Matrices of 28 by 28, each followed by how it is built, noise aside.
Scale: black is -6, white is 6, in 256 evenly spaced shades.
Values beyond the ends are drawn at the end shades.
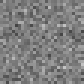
repeating rows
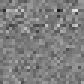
uneven rows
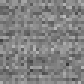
blocks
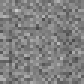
repeating rows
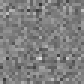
uneven rows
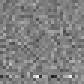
uneven rows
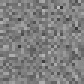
repeating rows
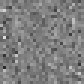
uneven columns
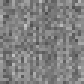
blocks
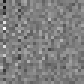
uneven columns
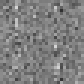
uneven columns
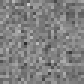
blocks
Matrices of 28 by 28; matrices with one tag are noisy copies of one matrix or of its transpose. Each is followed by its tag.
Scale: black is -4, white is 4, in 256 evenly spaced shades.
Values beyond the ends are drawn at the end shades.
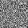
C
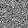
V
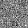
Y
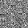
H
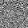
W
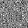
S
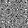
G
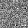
Y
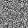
V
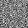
C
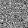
S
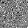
S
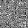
Y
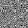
C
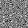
C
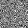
C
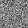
S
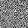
C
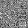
Y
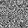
G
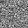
G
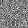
Y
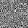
C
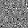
H
